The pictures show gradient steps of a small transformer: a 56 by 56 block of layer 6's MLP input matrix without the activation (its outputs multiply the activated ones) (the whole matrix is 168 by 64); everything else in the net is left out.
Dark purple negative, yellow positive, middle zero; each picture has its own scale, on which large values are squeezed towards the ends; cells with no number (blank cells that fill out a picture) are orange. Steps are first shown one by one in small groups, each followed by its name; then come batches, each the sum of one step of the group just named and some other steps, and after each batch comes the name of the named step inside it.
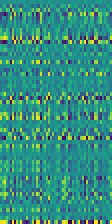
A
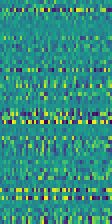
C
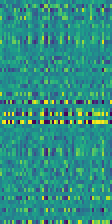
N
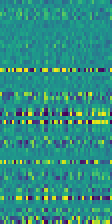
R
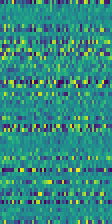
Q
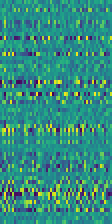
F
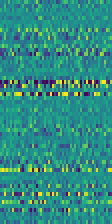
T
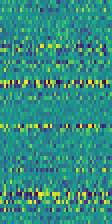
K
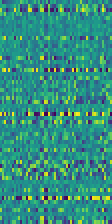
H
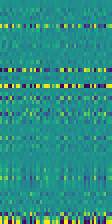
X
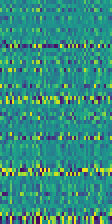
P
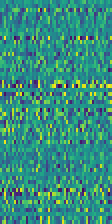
F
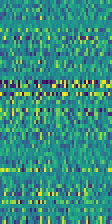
T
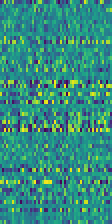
Q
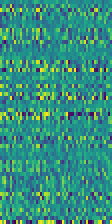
A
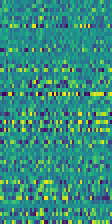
R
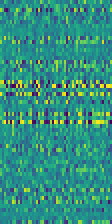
N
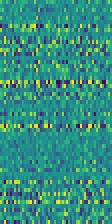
K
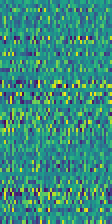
F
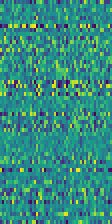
Q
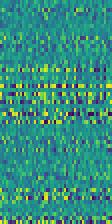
C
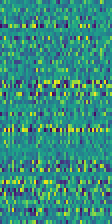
F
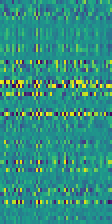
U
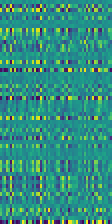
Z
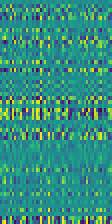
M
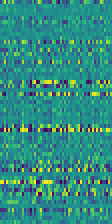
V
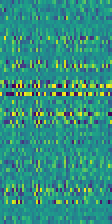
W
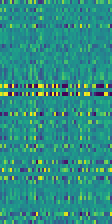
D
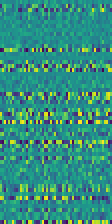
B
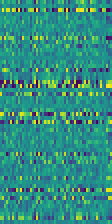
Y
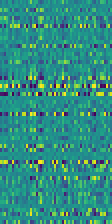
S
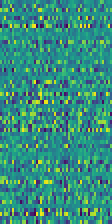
V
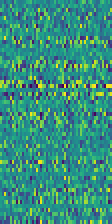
S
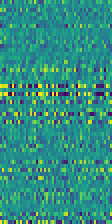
D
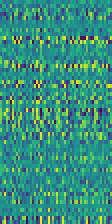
M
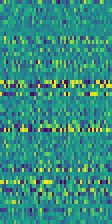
V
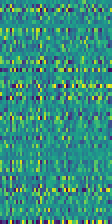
Z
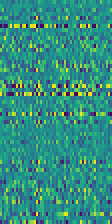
W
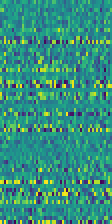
V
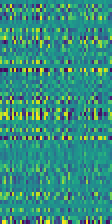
M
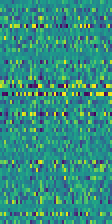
S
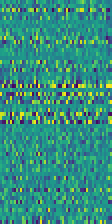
Y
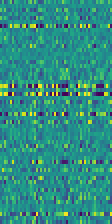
D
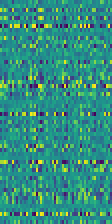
S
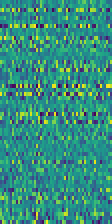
Y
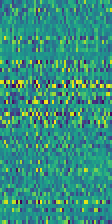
U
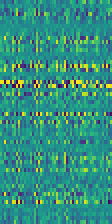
U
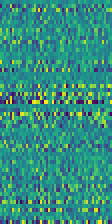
Z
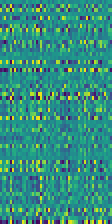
Z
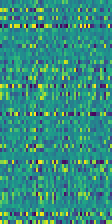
S
